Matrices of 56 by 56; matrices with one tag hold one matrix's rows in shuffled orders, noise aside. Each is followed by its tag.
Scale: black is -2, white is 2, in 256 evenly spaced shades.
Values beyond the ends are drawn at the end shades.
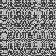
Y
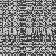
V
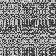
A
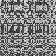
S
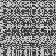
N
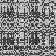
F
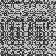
S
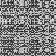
F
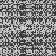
V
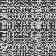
Y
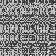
A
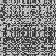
N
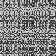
A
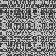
Y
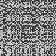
N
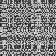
Y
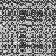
V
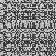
N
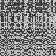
S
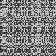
Y
